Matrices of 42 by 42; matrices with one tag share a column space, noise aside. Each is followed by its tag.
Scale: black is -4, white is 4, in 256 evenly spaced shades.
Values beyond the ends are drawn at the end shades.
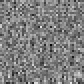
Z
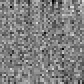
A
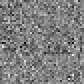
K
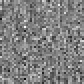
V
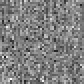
V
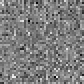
A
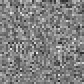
K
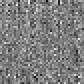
A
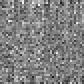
A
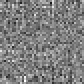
A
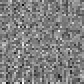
Z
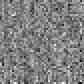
Z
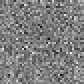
K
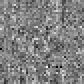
V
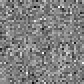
K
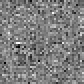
K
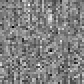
V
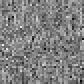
V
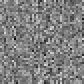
V
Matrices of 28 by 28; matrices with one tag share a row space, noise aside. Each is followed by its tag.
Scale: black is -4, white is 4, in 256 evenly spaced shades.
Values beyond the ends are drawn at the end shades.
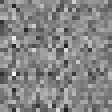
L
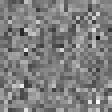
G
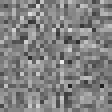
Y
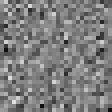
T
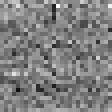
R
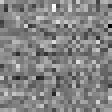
R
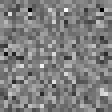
T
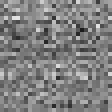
R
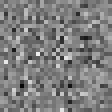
Y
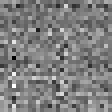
L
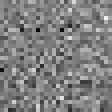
Y
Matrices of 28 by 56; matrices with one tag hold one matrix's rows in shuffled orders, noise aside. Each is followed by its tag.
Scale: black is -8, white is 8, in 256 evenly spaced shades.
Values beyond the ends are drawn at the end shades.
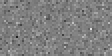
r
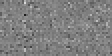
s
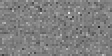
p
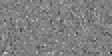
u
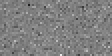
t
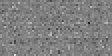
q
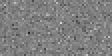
t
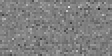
p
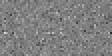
u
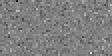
r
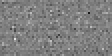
q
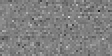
p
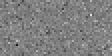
r
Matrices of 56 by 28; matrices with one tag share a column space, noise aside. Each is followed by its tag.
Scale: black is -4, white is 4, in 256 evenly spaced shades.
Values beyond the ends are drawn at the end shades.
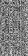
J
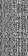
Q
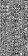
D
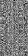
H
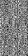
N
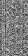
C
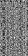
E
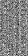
C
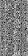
D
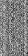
D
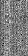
H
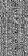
H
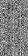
D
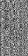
E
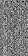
E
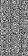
Q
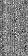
Q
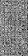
N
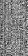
N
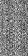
Q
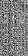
H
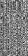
H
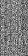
N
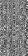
N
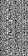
Q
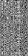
H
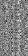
Q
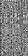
H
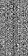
D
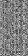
C
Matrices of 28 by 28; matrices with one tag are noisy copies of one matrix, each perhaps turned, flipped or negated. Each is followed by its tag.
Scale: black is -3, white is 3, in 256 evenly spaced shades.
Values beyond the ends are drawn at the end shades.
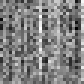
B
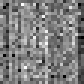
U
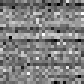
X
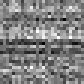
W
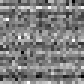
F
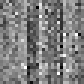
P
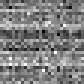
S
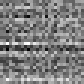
X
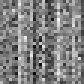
S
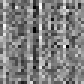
X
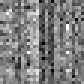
W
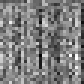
B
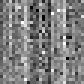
S
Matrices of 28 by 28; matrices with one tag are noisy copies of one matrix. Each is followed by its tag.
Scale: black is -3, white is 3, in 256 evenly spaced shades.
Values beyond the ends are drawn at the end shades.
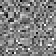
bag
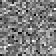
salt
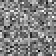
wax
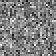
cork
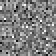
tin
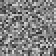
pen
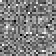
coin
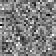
tin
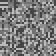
cork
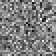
tin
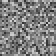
salt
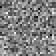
salt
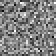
bag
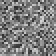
pen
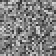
tin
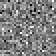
tin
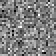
cork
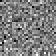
pen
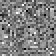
cork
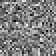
pen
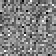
coin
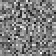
tin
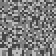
pen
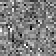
cork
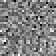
salt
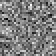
tin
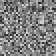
coin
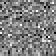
pen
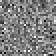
coin
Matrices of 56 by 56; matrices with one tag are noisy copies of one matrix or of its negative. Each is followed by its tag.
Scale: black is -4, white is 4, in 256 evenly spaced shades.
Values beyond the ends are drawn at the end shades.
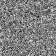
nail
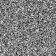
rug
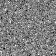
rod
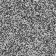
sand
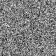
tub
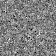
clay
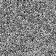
sand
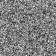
clay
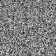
rod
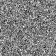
nail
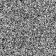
tub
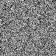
tub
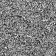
sand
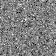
rod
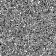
nail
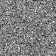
sand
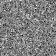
tub
